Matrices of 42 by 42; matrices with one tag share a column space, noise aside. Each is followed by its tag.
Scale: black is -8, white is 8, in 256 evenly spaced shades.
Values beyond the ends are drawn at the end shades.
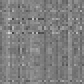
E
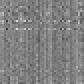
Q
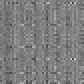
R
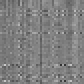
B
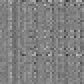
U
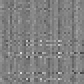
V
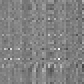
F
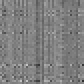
B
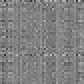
U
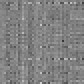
R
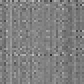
U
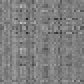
E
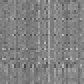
F
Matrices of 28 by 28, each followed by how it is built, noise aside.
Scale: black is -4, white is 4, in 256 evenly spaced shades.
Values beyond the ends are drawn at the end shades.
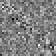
banded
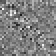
banded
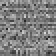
blocks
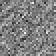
Hankel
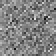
Hankel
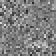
block diagonal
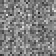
blocks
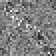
banded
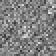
Hankel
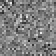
block diagonal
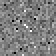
sparse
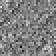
Hankel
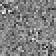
block diagonal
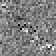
banded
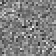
block diagonal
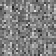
blocks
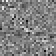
banded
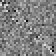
banded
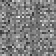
blocks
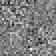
block diagonal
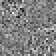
block diagonal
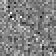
banded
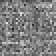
blocks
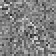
banded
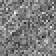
Hankel
